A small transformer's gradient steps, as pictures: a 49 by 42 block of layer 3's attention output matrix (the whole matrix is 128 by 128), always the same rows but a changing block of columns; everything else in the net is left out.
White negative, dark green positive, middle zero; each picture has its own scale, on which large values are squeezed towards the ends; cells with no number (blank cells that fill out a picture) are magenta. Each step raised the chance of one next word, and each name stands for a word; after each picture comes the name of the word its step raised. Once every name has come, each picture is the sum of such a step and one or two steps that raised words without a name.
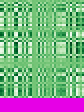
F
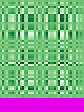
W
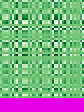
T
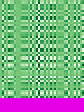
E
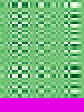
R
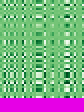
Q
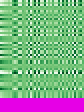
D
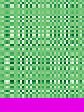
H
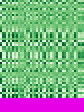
F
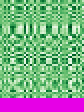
H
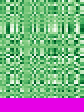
Q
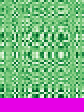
F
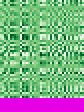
D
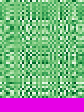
E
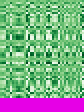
W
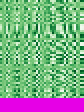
F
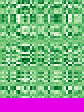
W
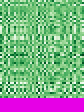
Q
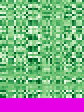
H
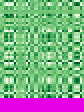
R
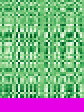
F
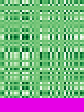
E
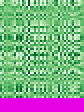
D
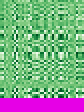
E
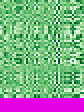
T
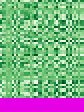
T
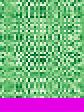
R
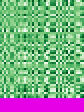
D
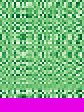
R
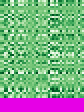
D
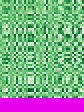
T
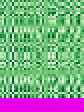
W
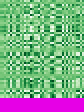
H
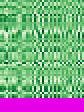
W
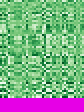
Q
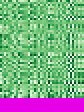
Q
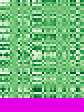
D
